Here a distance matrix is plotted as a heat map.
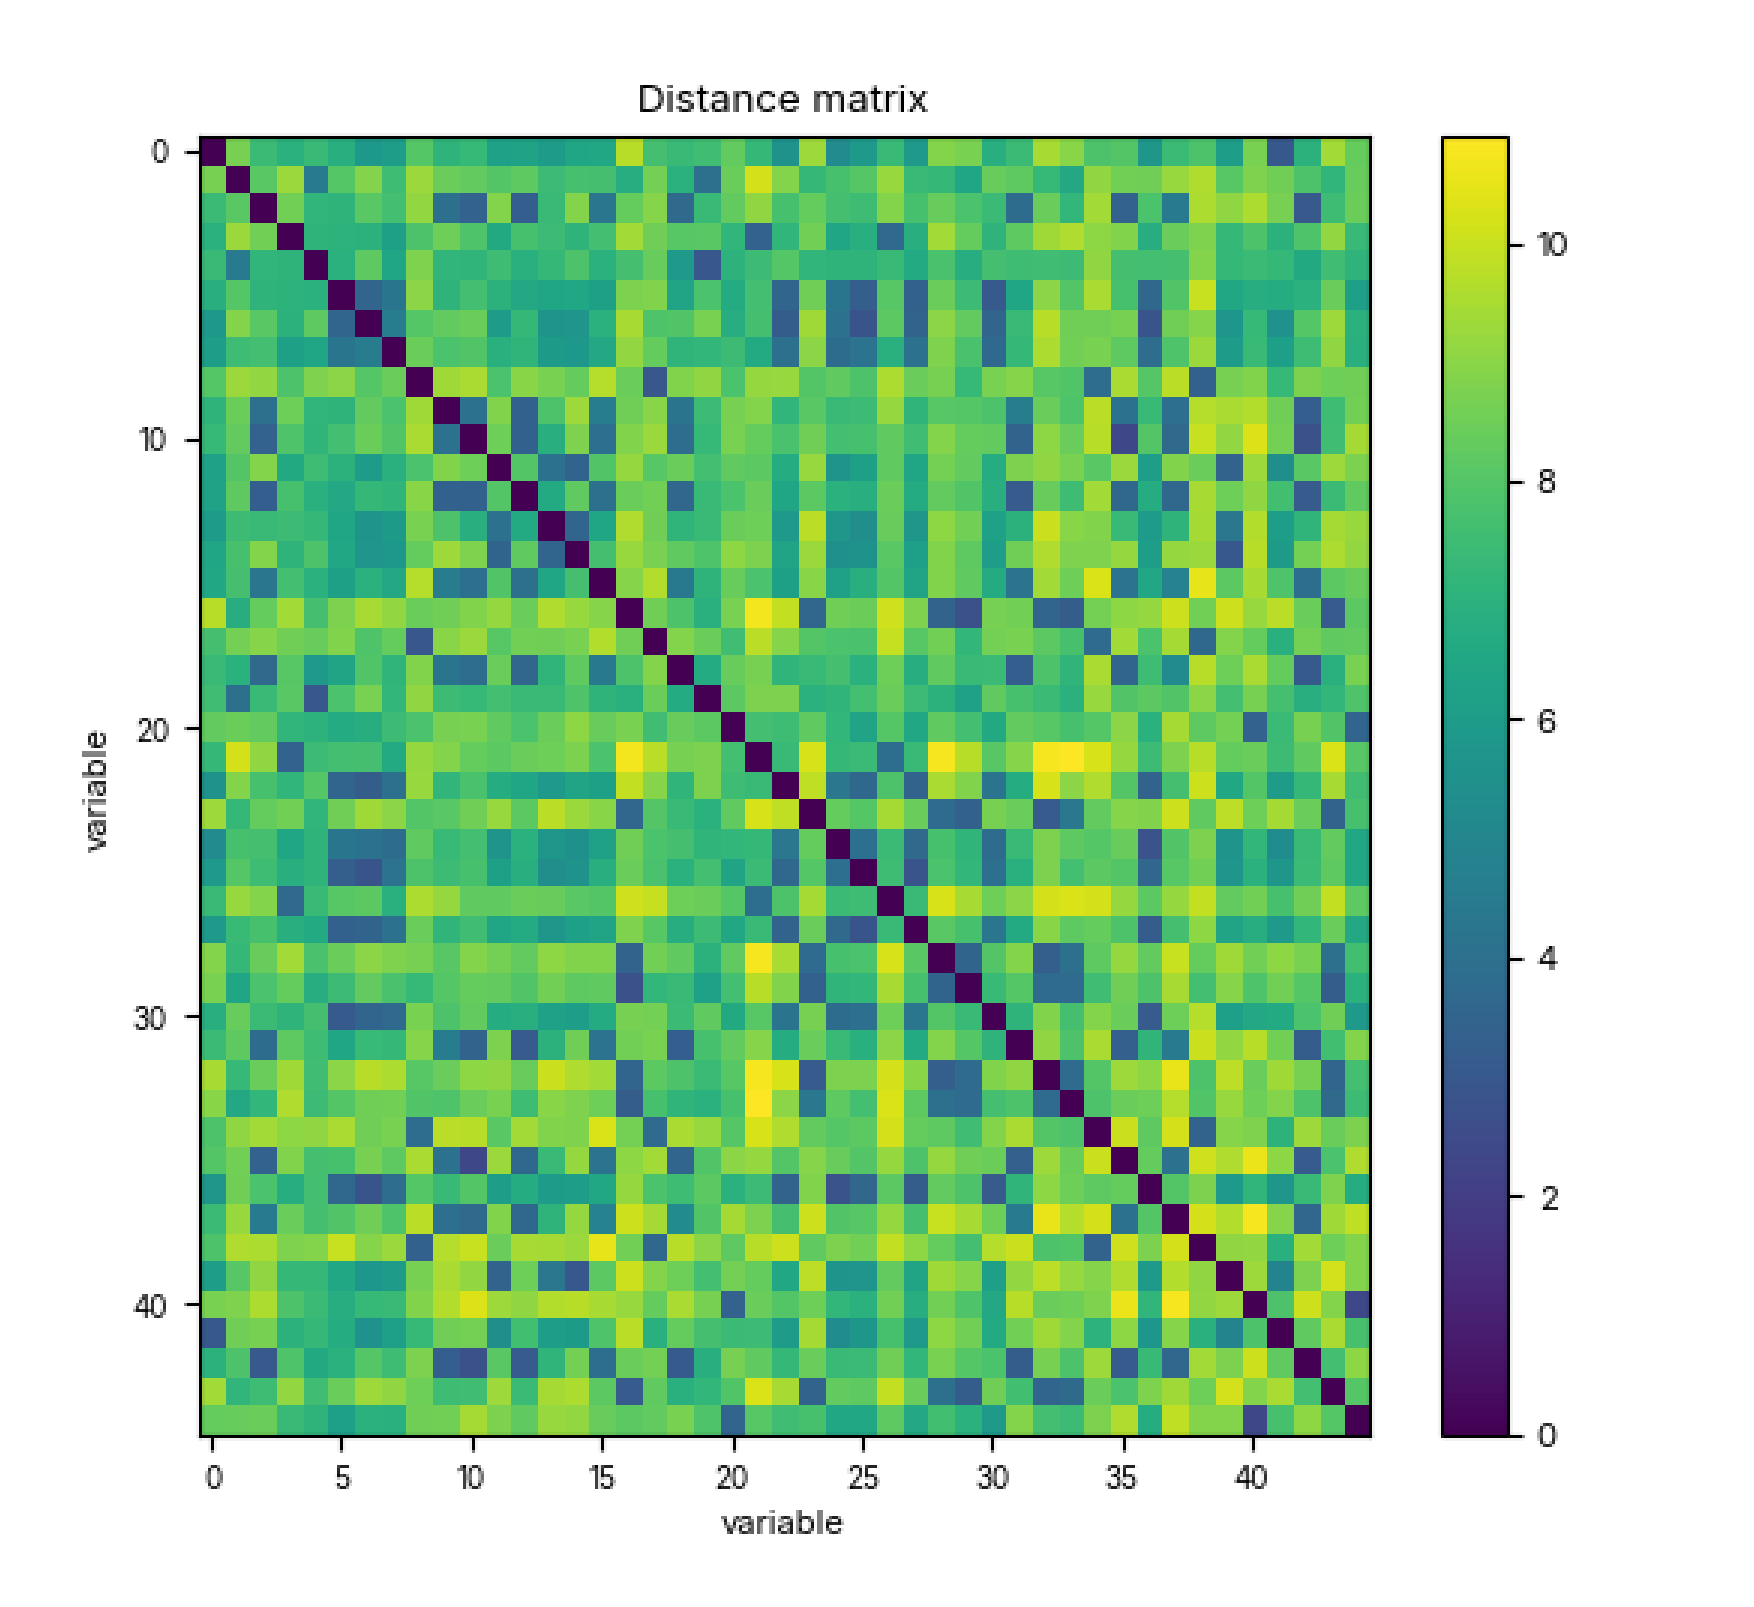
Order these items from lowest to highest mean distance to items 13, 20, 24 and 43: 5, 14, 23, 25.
25, 5, 14, 23
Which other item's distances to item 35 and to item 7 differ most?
10
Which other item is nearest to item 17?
8
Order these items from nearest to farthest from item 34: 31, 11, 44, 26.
11, 44, 31, 26
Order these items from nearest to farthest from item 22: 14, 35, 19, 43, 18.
14, 18, 35, 19, 43
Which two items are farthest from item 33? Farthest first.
21, 26
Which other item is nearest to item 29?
16
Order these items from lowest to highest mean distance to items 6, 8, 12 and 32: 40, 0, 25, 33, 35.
25, 33, 0, 35, 40
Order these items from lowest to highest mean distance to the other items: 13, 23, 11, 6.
6, 13, 11, 23
